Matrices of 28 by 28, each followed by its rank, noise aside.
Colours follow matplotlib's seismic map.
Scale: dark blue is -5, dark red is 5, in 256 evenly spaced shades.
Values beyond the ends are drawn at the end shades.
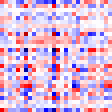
three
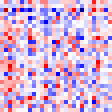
five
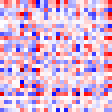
three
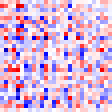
four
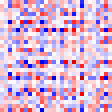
two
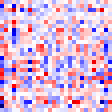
five
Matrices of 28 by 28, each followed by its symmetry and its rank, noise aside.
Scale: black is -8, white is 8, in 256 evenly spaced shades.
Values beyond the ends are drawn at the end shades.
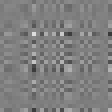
symmetric, rank one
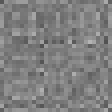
symmetric, rank three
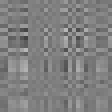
no symmetry, rank one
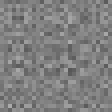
no symmetry, rank three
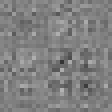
symmetric, rank three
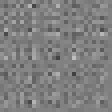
symmetric, rank three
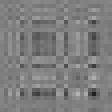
symmetric, rank one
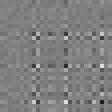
symmetric, rank one
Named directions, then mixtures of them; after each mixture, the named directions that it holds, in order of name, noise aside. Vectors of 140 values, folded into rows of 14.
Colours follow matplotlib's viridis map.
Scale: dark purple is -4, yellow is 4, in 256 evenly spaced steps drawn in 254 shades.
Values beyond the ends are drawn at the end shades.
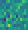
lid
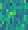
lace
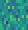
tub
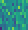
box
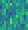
lace.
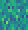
tub.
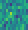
lace, tub.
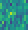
lace.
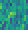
lace.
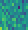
box, lid.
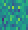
box, tub.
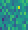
box, lid, tub.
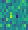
lace, lid, tub.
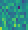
box, lace, lid.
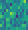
lace, lid.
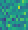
box, lid.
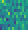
box, lid.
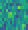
box, lace, tub.
